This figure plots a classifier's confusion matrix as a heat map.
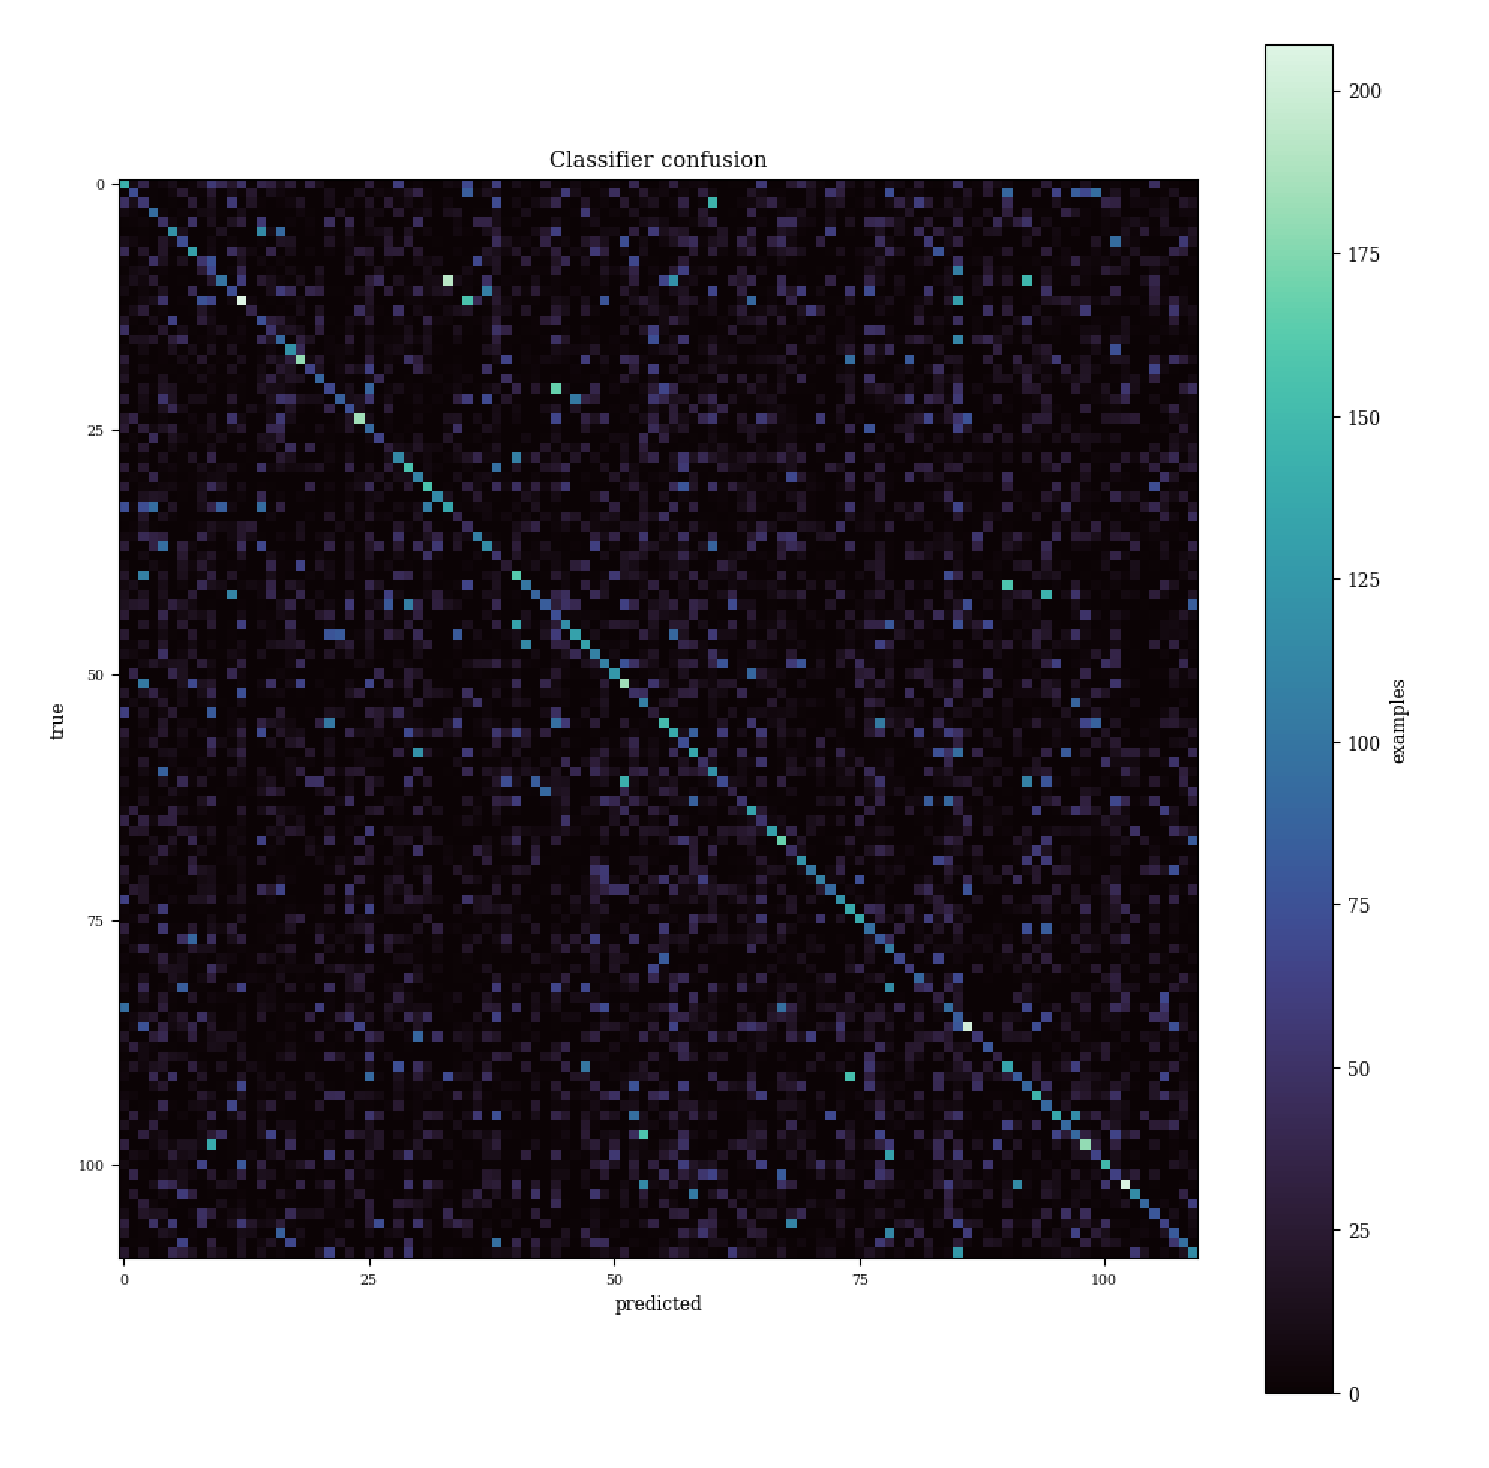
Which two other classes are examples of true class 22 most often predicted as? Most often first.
46, 37
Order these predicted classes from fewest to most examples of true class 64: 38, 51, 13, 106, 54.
13, 38, 54, 51, 106
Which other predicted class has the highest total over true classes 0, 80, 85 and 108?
38
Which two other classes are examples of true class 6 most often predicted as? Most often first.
101, 51
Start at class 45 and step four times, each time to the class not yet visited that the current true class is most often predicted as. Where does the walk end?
4
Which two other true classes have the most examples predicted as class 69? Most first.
49, 11
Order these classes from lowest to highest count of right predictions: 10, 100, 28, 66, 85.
85, 10, 28, 66, 100
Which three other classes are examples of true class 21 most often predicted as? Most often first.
44, 25, 55
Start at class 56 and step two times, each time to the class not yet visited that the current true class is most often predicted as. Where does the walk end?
30
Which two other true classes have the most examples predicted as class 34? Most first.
46, 55
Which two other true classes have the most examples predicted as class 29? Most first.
43, 56
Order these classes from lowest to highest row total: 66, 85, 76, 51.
76, 66, 85, 51
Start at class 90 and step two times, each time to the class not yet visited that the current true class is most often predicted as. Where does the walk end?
41
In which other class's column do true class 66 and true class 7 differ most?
83
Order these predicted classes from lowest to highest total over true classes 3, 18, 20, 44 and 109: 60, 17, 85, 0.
60, 17, 0, 85
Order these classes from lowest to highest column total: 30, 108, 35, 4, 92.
108, 35, 92, 30, 4
